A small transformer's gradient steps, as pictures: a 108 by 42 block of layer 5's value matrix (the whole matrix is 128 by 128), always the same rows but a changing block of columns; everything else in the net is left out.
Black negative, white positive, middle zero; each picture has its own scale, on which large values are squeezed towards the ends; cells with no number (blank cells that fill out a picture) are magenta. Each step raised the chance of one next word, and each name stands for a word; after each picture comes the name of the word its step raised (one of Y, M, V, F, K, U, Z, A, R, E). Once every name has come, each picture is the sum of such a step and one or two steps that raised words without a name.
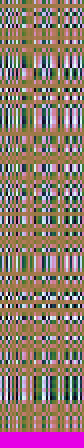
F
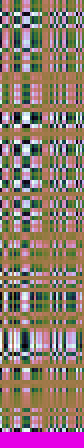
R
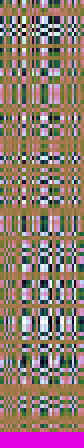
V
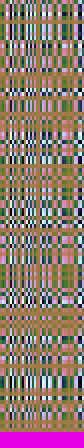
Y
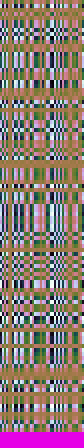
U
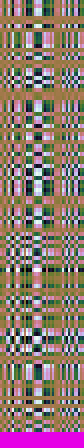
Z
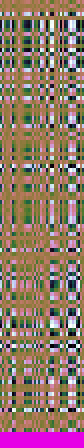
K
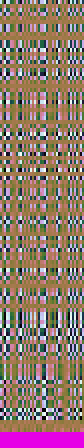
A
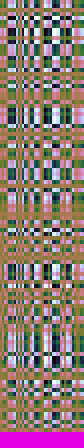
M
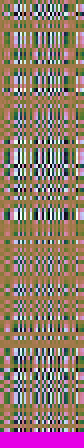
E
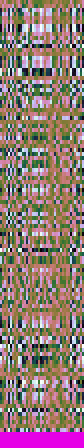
Y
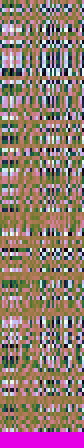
U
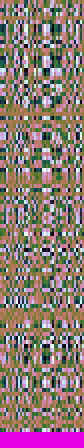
Y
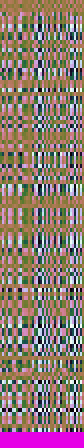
K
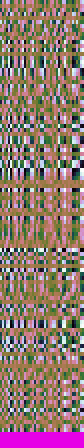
K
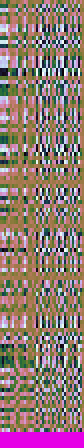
F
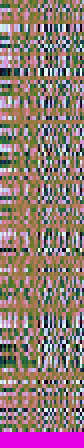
A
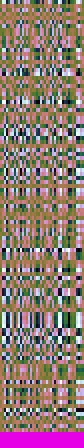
A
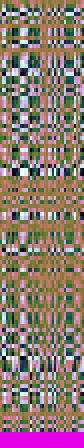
E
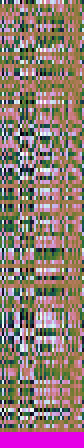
A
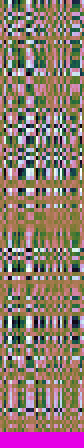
V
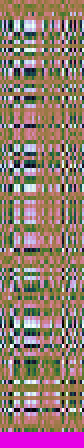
K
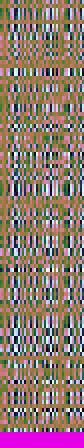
Z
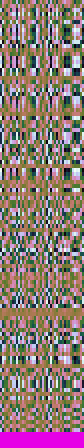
Y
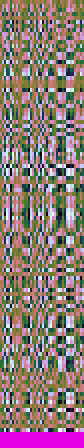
E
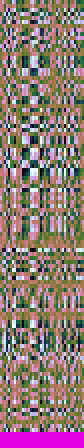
R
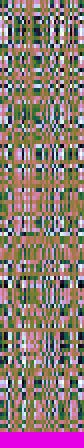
M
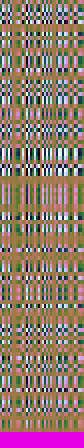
E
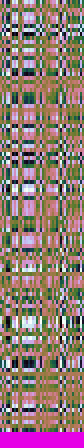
V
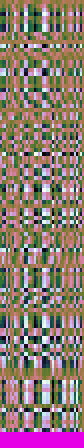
Y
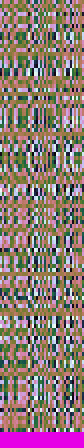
F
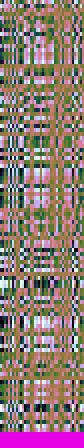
U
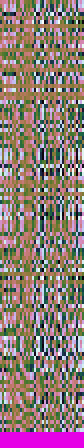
E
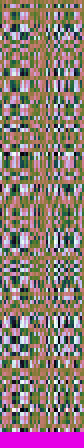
U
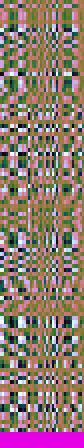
U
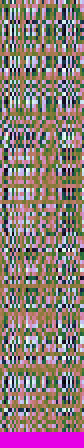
Y
